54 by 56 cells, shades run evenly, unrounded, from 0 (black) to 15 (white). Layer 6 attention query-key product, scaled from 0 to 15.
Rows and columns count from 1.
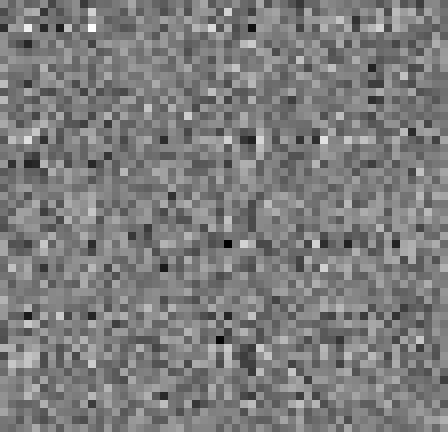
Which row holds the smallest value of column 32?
4
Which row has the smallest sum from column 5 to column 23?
20
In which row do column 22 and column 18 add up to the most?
39
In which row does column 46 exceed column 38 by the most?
18
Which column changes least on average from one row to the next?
13
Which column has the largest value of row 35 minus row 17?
52
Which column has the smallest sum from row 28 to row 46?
28
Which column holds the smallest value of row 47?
32
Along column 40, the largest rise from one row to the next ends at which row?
51
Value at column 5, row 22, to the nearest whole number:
6
